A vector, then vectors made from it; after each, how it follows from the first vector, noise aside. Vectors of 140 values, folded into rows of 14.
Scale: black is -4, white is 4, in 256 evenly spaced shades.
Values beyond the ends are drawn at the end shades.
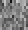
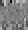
partly zeroed.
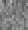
negated, shrunk.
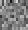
sign-scrambled.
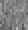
reversed, negated, shrunk.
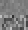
partly zeroed.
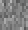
negated, shrunk.
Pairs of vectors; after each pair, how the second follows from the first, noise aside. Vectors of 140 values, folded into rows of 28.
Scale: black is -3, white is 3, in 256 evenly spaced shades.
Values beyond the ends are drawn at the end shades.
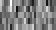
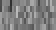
negated, shrunk.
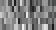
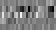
wrapped around, negated, partly zeroed.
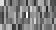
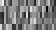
copied.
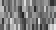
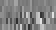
wrapped around, negated, partly zeroed.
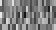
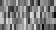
reversed, negated.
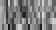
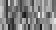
copied.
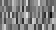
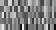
wrapped around.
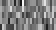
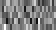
wrapped around.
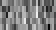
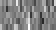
wrapped around, partly zeroed.
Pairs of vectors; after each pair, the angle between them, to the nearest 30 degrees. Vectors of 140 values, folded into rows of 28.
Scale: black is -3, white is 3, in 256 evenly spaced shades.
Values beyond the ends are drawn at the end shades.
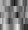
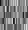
120 degrees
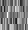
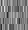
150 degrees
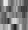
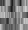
90 degrees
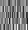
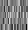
150 degrees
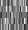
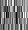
90 degrees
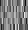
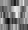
90 degrees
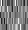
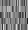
60 degrees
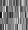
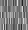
120 degrees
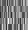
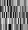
60 degrees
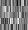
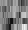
120 degrees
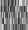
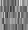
30 degrees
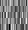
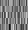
30 degrees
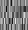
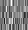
150 degrees
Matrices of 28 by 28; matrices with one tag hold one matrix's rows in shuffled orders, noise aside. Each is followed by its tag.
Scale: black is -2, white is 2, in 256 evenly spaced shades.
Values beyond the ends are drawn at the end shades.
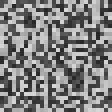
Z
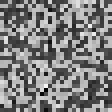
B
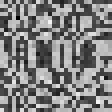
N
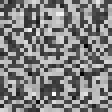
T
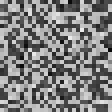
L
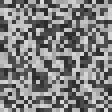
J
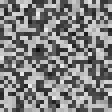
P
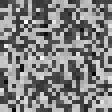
J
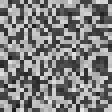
L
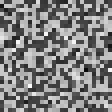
P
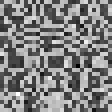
T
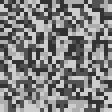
Z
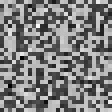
P
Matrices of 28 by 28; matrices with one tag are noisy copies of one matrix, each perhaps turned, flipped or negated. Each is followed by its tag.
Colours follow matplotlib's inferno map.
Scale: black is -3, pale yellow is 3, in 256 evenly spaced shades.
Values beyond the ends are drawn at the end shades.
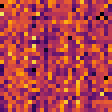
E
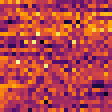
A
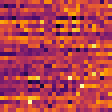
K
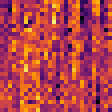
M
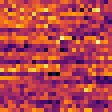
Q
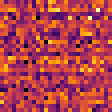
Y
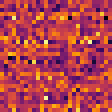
Y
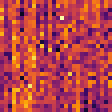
A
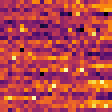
M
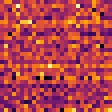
E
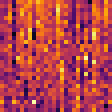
K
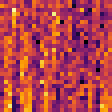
M
